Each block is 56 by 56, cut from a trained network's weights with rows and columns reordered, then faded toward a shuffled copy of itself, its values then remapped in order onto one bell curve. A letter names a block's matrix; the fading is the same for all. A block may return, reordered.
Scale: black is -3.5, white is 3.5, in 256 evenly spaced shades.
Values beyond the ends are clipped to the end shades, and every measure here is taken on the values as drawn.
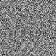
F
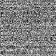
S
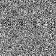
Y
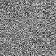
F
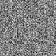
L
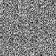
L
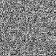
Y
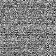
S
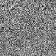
Y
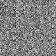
Y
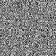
Y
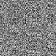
L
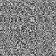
L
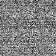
S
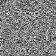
Y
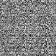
S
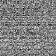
S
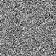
F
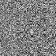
Y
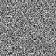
F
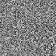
Y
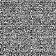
S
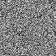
F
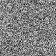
F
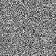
F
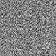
L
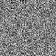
F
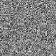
Y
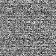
S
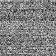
S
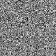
Y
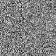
Y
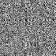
Y
